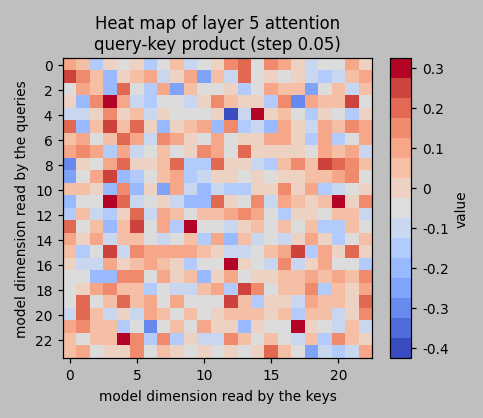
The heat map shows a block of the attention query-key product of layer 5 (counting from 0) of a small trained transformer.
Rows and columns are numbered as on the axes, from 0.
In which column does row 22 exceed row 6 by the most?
20
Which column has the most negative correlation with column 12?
14
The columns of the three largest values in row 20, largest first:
1, 22, 6
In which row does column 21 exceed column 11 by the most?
5
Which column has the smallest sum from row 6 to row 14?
10
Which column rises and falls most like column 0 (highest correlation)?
9
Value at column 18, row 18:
0.15
